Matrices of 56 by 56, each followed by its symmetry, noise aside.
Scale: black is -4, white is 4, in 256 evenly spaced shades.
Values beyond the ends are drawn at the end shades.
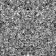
mirrored left to right.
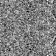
mirrored top to bottom.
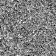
symmetric across the other diagonal.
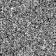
same after a half turn.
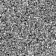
same after a half turn.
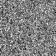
no symmetry.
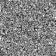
same after a half turn.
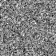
symmetric.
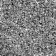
symmetric across the other diagonal.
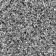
symmetric.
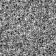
symmetric.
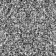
mirrored left to right.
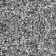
mirrored top to bottom.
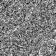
symmetric.
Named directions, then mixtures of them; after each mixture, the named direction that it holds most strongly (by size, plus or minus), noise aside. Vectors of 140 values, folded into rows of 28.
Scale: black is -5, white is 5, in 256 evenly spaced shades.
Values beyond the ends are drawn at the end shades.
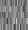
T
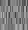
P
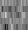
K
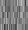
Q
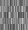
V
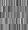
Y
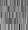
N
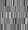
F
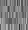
N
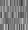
V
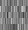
V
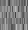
P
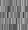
Q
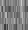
Q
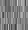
Q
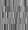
Q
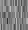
T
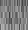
N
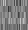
Y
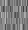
P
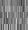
Q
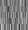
N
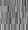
N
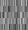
Y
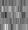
K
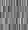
Y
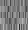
N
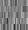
T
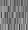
N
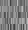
V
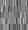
Y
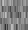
K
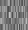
V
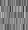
P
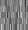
Q
